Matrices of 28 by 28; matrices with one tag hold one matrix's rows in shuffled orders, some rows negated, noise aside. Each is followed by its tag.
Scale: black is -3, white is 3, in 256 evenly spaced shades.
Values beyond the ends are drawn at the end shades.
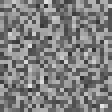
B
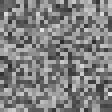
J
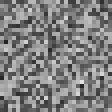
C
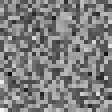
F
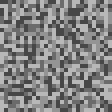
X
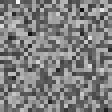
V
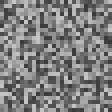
X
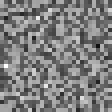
B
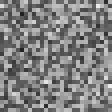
F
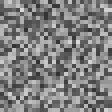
B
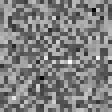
C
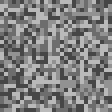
V
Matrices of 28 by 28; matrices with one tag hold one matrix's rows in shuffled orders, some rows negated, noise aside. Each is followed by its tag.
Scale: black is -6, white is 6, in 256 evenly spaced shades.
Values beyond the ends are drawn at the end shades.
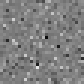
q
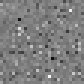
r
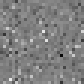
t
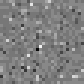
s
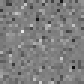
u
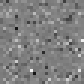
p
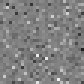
q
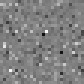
t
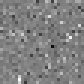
r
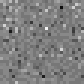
t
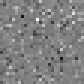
u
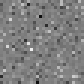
s
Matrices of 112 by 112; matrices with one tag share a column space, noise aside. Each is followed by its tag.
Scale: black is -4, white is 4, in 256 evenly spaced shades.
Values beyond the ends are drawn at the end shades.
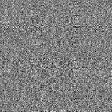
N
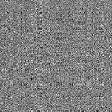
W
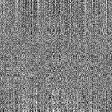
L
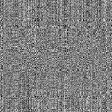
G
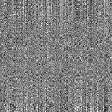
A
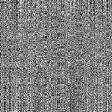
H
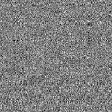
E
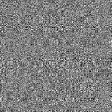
N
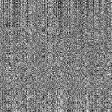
L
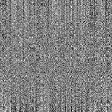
A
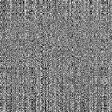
H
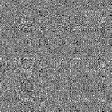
N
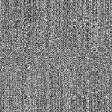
G
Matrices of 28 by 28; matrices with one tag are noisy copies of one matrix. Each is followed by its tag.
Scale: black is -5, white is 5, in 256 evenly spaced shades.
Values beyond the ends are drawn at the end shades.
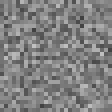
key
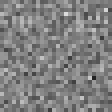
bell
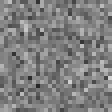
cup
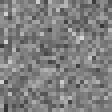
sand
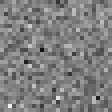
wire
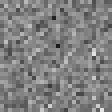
sand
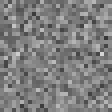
key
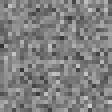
key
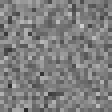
bell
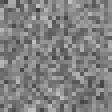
wire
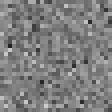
cup
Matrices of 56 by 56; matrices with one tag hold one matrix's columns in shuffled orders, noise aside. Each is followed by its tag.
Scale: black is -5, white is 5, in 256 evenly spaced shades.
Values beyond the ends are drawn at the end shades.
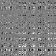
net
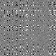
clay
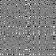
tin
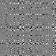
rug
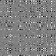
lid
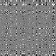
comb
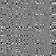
rug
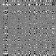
comb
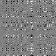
lid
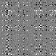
clay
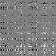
net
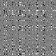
clay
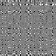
comb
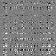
net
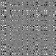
clay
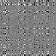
comb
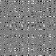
lid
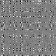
lid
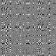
rug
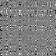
clay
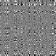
comb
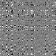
clay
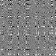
tin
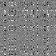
clay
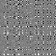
tin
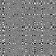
rug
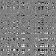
net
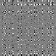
comb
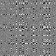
rug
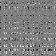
net
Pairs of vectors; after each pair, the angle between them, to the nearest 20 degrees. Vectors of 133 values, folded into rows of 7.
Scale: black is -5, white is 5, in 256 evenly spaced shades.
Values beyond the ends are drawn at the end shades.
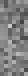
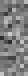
100 degrees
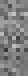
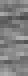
100 degrees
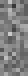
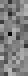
140 degrees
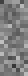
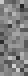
160 degrees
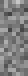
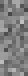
40 degrees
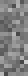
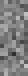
120 degrees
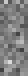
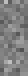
20 degrees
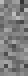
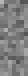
60 degrees
